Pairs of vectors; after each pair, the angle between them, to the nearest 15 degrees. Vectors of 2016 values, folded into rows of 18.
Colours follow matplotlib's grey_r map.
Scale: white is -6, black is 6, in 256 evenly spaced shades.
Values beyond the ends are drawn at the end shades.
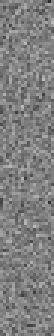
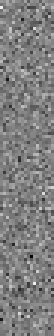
75 degrees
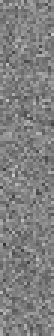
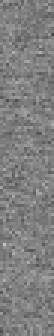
150 degrees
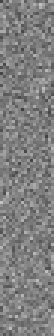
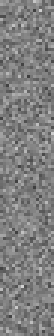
105 degrees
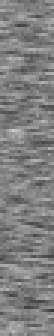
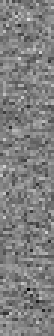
60 degrees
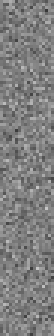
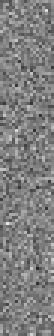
150 degrees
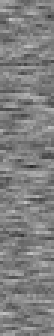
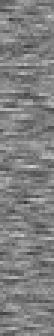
165 degrees
